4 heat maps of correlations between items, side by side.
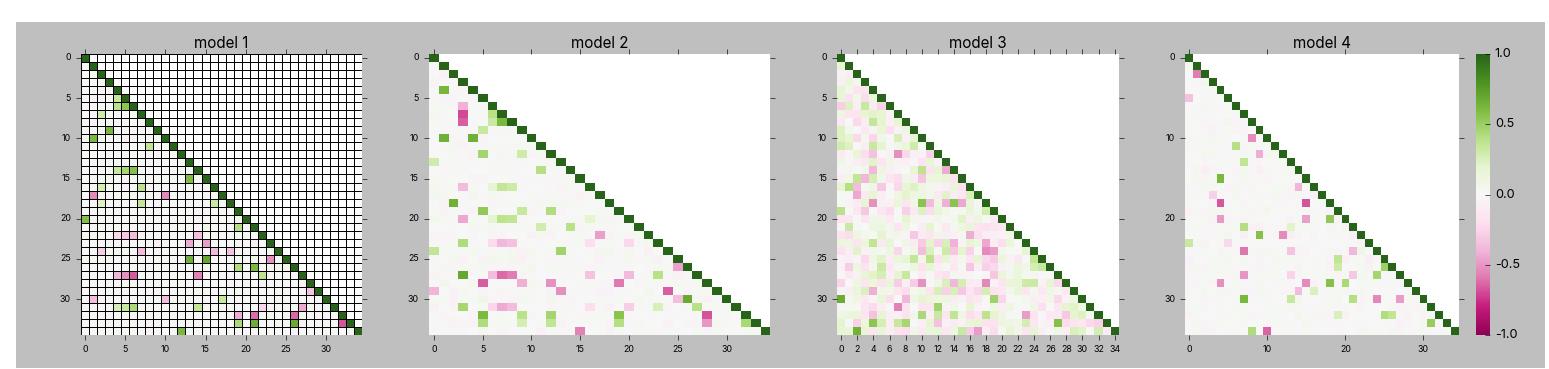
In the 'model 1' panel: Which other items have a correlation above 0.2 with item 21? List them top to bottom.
19, 26, 33
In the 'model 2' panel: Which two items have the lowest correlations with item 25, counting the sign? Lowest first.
26, 30
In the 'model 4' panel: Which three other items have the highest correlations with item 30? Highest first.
7, 21, 13
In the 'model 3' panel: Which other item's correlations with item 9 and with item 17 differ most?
34
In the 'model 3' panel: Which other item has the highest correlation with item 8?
33
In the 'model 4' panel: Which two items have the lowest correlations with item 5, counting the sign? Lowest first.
0, 23
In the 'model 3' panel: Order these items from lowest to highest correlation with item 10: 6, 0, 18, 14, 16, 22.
22, 6, 16, 0, 14, 18
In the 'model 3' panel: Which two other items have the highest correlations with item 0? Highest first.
30, 19
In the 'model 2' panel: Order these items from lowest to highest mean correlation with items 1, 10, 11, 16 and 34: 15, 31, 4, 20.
15, 31, 20, 4
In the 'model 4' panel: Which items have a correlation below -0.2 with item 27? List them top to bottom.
7, 13, 21, 30
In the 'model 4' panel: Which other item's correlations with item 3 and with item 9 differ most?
22
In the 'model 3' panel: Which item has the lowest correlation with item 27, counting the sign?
19
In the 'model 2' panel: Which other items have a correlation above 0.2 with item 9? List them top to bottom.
5, 12, 19, 32, 33
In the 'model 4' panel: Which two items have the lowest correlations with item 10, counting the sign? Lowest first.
34, 8
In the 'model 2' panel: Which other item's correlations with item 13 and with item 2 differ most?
18
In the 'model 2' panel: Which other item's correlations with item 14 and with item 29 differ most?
24
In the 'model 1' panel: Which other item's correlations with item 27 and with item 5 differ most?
6
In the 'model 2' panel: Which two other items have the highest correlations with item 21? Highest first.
14, 11
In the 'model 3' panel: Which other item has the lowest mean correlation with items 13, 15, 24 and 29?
18
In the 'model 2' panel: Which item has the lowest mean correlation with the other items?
28
